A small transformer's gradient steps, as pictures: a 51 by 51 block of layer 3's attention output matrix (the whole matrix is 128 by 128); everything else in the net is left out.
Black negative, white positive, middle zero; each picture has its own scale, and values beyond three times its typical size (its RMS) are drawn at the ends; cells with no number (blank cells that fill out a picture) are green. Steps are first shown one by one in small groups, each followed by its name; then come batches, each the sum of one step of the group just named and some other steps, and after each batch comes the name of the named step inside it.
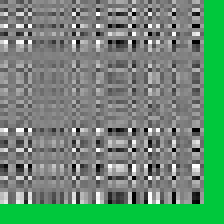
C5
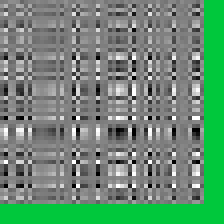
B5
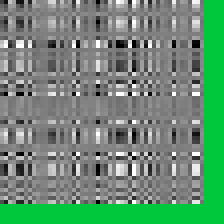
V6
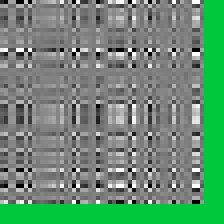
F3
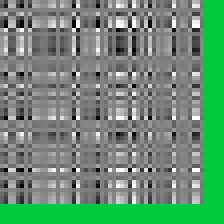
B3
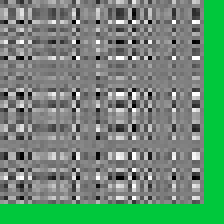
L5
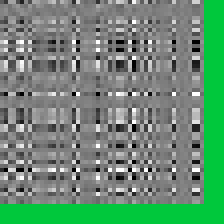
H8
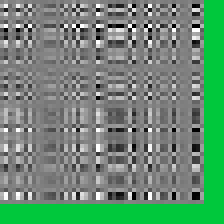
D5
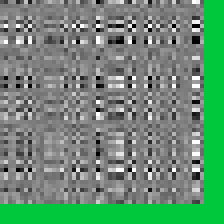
D5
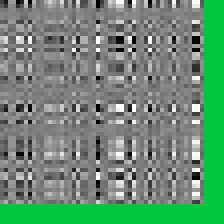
F3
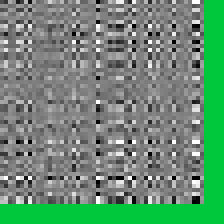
C5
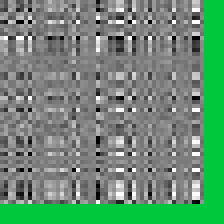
B3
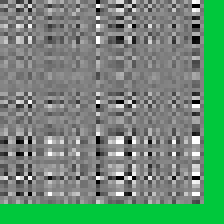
C5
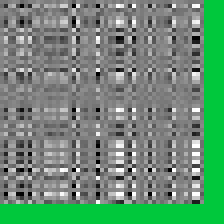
B3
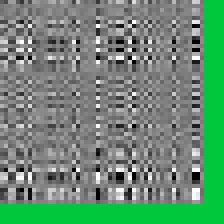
H8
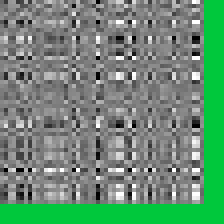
B3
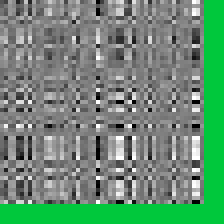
L5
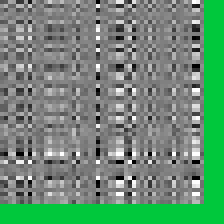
B5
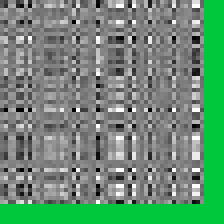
L5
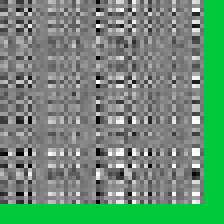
V6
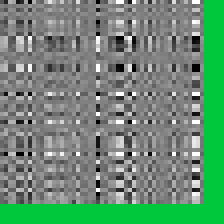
V6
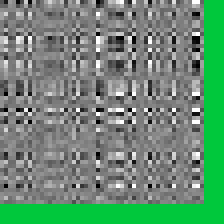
B5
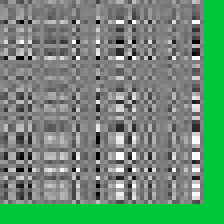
L5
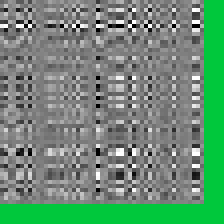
D5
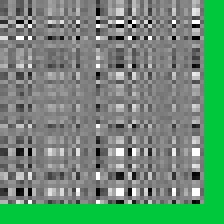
H8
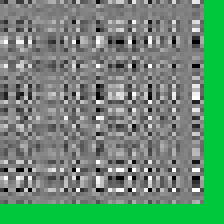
H8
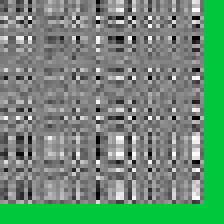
L5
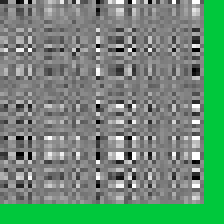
F3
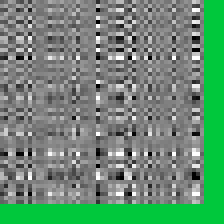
B5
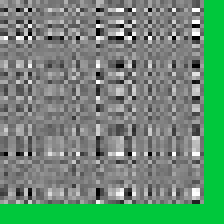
B5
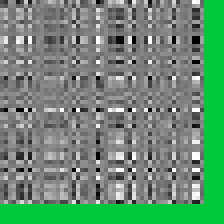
L5
